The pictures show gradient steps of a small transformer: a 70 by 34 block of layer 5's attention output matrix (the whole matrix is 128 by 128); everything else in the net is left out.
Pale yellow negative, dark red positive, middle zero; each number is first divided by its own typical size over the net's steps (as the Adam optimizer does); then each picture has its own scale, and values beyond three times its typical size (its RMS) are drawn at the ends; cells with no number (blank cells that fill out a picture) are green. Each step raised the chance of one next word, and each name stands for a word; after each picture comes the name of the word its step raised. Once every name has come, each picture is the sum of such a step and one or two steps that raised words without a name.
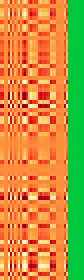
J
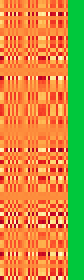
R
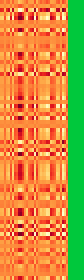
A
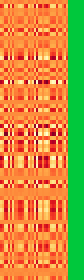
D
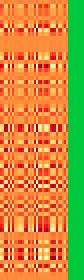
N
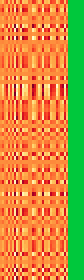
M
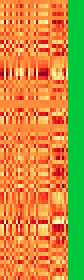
R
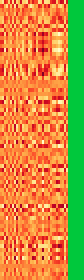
N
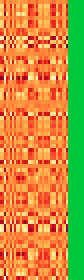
R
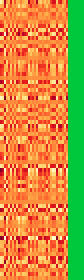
N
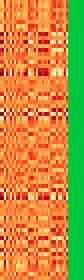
J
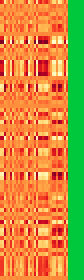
M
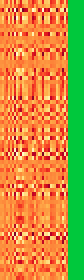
A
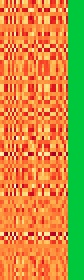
A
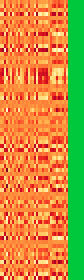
R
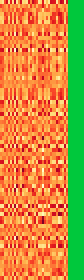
R
